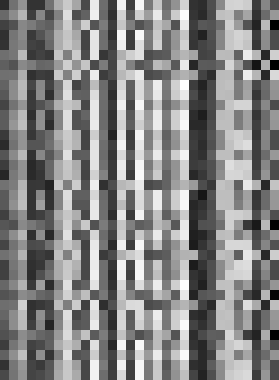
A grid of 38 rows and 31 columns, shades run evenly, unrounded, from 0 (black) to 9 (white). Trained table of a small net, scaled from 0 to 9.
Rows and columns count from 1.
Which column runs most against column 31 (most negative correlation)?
30
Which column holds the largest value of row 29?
21
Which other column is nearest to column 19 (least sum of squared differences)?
12
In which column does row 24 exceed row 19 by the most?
18
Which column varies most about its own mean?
31
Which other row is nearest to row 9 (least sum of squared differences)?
36
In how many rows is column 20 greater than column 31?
33
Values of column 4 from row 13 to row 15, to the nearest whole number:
2 2 3
